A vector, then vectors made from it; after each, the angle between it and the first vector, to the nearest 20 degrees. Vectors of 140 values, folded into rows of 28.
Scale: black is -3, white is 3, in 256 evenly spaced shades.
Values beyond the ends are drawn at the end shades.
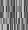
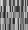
100 degrees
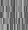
20 degrees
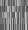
100 degrees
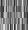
40 degrees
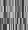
160 degrees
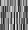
80 degrees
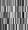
140 degrees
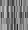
60 degrees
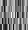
140 degrees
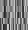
160 degrees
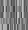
20 degrees
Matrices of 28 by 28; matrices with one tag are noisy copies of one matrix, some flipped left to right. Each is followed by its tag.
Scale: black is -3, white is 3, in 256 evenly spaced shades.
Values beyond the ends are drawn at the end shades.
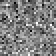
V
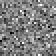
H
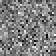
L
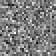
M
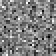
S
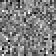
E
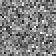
M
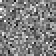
H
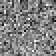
V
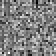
E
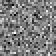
M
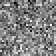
V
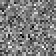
L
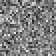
M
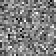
L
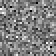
H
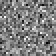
M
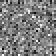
E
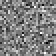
M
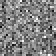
S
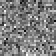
V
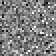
M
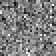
V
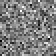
H
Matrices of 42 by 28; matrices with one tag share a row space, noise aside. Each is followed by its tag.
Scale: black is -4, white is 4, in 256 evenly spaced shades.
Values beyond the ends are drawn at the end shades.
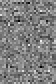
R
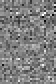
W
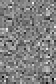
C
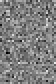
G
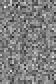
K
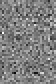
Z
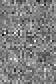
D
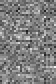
W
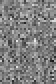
K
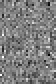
Z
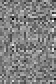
K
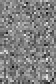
C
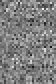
D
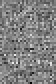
D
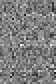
K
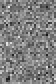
G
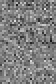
D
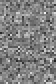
W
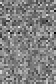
G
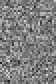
G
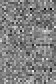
D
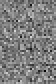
D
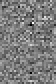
D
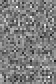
D
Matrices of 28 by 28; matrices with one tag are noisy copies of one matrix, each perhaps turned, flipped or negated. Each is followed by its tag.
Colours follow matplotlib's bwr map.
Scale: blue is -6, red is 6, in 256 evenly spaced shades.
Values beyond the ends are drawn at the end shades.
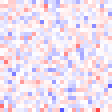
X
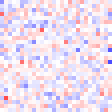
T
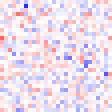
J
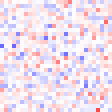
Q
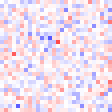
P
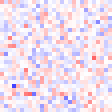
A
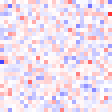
T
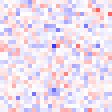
Q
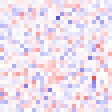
A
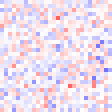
A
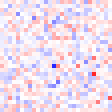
Q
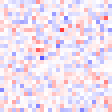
P
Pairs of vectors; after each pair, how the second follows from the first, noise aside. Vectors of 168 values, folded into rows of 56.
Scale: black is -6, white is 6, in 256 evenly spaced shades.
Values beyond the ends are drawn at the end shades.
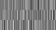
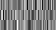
reversed, negated, scaled up.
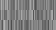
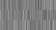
wrapped around, shrunk.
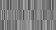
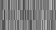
sign-scrambled.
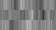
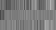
wrapped around, negated, partly zeroed.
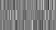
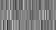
reversed.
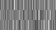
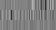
wrapped around, negated, partly zeroed.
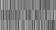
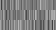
sign-scrambled.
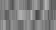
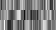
reversed, negated, scaled up.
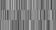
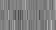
wrapped around, negated, partly zeroed.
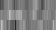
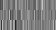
sign-scrambled.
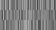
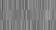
wrapped around, shrunk.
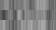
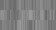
wrapped around, negated, shrunk.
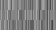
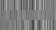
wrapped around, negated, partly zeroed.
